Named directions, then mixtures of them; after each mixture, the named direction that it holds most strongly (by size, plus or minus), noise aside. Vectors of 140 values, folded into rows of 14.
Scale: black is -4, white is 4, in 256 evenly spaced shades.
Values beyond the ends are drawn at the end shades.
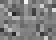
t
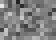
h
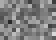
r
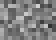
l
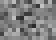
l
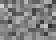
l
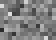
t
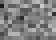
l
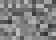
t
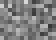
t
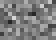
r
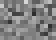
t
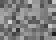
r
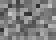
l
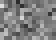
h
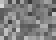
r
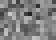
h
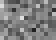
l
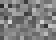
l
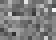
t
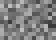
l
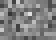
h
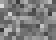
h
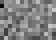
h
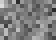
h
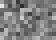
h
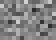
t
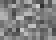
l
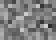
l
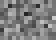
l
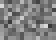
l
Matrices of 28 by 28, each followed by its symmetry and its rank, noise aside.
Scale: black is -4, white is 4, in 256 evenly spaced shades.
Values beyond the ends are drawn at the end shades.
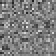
no symmetry, rank six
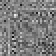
symmetric, rank six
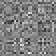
no symmetry, rank five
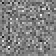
no symmetry, rank six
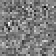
no symmetry, rank six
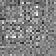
symmetric, rank six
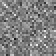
symmetric, rank five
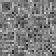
symmetric, rank seven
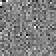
antisymmetric, rank six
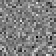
no symmetry, rank seven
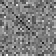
symmetric, rank six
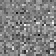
no symmetry, rank seven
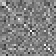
symmetric, rank five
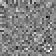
symmetric, rank seven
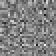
no symmetry, rank six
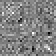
symmetric, rank five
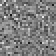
no symmetry, rank six
